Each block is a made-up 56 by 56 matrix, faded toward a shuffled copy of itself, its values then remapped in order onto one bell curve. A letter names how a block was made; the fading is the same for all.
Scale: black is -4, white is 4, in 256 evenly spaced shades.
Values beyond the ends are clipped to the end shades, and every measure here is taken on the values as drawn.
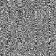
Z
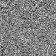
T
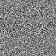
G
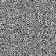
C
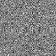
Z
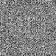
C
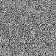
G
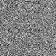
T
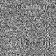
T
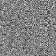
Z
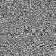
C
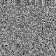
T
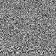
G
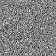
T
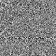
G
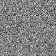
C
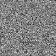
C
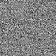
G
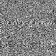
G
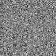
C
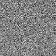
Z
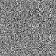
Z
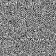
C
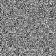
T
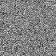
T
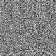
C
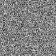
G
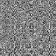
Z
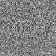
C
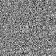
T
